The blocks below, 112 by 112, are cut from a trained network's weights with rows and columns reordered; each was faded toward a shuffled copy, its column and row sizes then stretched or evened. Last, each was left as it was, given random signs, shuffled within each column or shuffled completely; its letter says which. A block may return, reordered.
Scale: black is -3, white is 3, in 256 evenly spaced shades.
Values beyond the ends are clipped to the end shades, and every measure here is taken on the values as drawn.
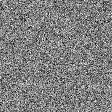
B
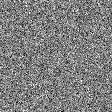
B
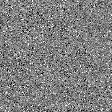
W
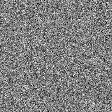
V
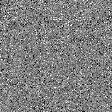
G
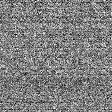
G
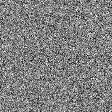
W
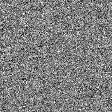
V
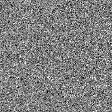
W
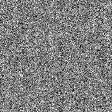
V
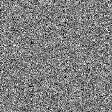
G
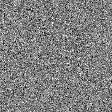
V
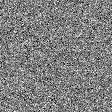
B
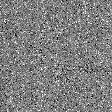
V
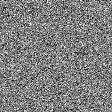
W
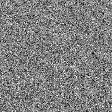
G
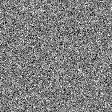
B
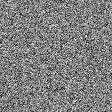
B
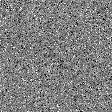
B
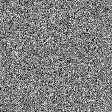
V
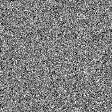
W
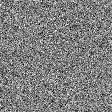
B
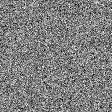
B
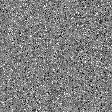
V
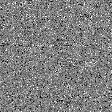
W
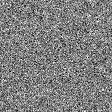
B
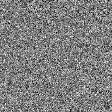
W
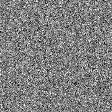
V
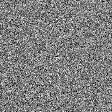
W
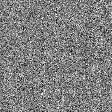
V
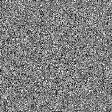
G
